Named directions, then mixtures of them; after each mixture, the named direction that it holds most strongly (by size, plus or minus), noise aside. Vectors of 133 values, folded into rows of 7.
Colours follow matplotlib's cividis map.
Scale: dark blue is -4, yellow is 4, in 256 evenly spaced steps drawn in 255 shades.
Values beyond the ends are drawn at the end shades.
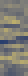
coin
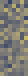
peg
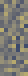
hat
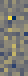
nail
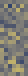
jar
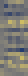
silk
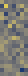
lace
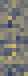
coin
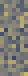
hat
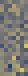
jar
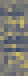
silk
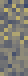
peg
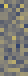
hat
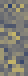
jar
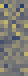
lace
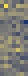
silk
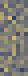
nail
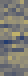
coin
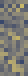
jar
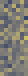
peg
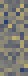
lace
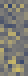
jar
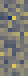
nail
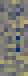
hat
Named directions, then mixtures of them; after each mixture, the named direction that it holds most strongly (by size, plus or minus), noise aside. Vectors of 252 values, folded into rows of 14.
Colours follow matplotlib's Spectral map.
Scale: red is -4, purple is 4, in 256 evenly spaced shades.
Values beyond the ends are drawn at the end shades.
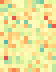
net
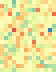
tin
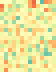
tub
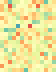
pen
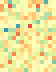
pen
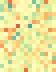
pen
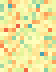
pen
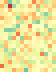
pen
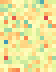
net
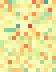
pen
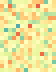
pen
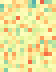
tub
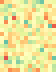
net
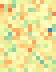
tin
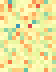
pen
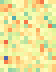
net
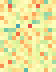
pen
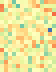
tub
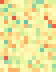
net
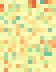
tub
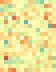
net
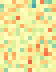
tub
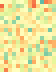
tub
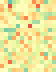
pen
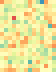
net
